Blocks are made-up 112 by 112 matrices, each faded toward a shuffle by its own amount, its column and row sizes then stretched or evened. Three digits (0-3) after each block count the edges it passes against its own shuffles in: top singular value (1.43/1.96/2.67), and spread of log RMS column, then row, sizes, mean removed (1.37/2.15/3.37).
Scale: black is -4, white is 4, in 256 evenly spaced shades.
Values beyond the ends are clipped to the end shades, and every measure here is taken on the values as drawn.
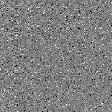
2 1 0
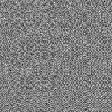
3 1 0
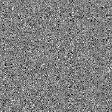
1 2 1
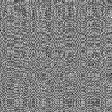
3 0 1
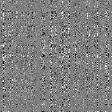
2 3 2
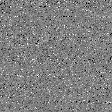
0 0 2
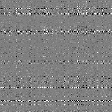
3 2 3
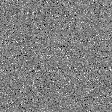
1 0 1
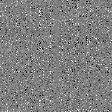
0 2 1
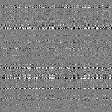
3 1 3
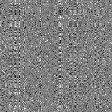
3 2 0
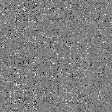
0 2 2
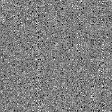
1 2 1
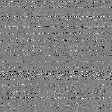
1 1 3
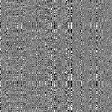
3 3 1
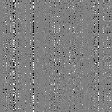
3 3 1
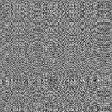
3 2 2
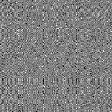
3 2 1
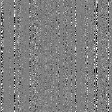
2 3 0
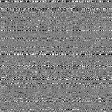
3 0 3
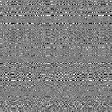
3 0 3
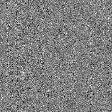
1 2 0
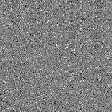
2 0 0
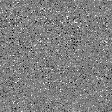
1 1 1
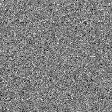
1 0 2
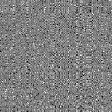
3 2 1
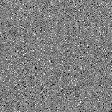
2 1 0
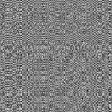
3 3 0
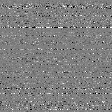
2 0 3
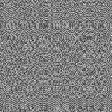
3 0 0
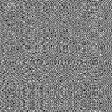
3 0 1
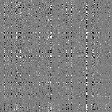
3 3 2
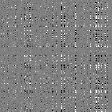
3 3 2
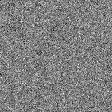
1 0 0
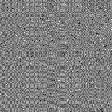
3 0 0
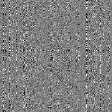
2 3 1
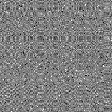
3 0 0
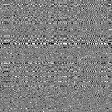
3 0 3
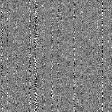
1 3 0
